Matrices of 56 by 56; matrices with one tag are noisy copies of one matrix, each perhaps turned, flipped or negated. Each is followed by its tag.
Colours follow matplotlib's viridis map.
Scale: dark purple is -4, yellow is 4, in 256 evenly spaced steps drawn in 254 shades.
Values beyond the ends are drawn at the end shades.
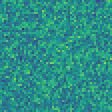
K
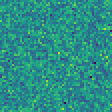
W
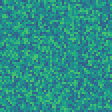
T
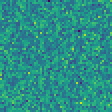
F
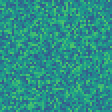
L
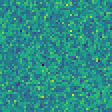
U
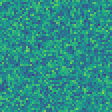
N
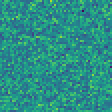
N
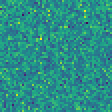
F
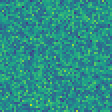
T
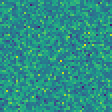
U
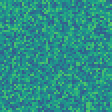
F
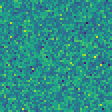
K
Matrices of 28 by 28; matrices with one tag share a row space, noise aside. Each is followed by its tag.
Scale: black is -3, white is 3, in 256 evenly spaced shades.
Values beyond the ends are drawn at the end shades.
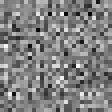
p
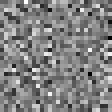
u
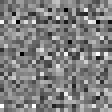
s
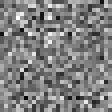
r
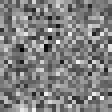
r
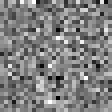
s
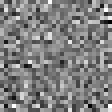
u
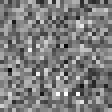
p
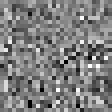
p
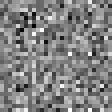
r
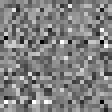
u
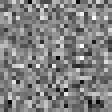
p
